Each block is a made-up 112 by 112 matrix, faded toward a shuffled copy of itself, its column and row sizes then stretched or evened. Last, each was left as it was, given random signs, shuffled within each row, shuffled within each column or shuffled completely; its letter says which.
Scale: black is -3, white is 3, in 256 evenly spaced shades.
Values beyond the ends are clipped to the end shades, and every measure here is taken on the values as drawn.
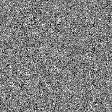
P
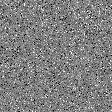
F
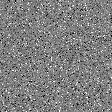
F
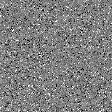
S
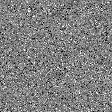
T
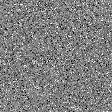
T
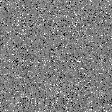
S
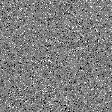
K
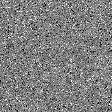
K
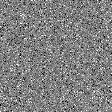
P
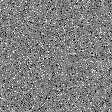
F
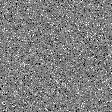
F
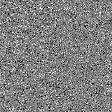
P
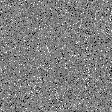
K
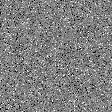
F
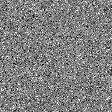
T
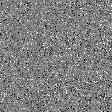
S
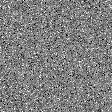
F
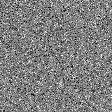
F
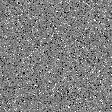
F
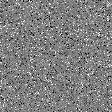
K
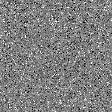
P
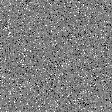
K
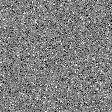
F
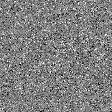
T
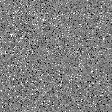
S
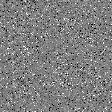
P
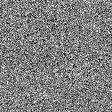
F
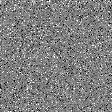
S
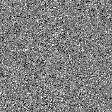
P
